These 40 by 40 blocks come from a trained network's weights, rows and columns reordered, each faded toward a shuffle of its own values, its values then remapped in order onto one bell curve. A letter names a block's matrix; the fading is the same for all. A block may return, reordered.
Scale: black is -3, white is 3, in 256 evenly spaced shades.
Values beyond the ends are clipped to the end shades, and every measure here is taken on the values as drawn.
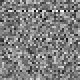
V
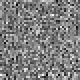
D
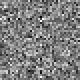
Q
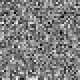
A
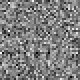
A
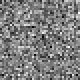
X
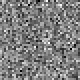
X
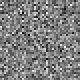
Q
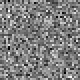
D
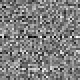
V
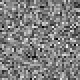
A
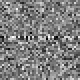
V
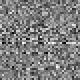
V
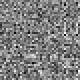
Q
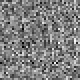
A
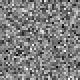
D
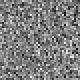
A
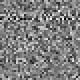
V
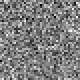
X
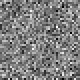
D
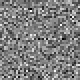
Q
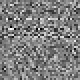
V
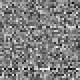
V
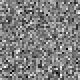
X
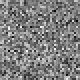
X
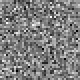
D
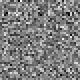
Q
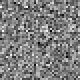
X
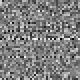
V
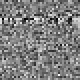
V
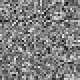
Q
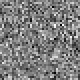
D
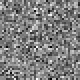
A
